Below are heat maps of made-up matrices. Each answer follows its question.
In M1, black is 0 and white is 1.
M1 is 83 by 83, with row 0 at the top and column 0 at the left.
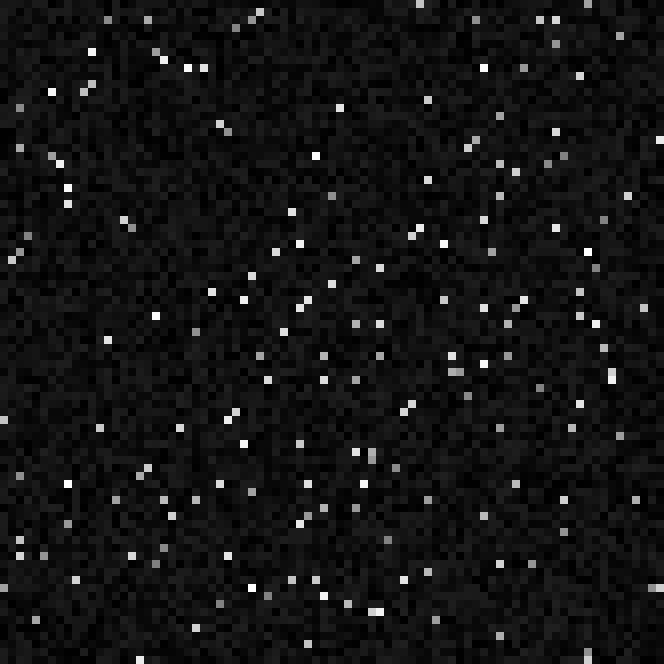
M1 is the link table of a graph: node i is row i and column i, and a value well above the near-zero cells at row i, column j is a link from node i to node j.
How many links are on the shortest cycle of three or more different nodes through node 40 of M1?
3
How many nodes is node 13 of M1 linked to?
2
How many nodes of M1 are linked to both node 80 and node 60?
1
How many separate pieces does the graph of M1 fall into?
5
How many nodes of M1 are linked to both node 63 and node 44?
1
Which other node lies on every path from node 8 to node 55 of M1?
node 37
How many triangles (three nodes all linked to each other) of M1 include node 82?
0
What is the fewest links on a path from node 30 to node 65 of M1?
2
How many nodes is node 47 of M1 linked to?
4
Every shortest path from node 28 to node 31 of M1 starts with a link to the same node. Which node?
node 69
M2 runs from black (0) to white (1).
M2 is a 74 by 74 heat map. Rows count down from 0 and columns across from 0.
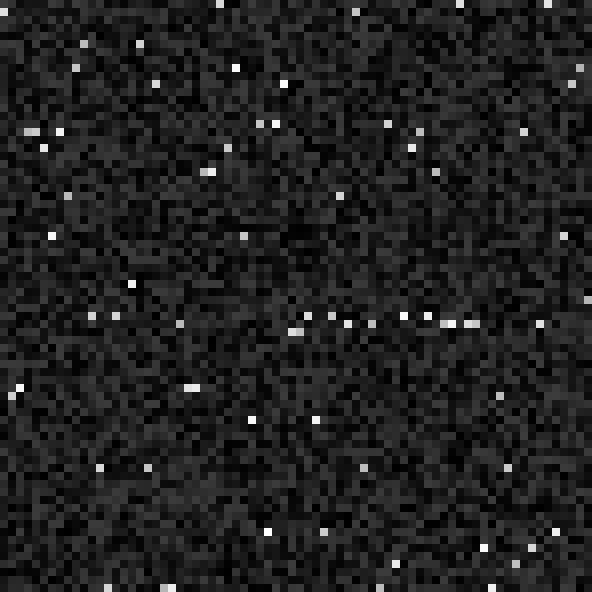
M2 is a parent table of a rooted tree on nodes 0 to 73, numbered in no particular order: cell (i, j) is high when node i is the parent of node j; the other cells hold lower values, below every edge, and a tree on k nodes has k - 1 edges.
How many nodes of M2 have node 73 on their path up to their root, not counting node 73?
8
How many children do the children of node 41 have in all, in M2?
1
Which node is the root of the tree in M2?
15
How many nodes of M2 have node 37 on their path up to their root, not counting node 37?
9
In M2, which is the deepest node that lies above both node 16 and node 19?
10
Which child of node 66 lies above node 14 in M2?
40
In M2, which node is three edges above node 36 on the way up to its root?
52
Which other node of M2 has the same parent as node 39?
31
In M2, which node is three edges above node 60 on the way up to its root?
1
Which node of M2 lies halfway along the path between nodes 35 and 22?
18
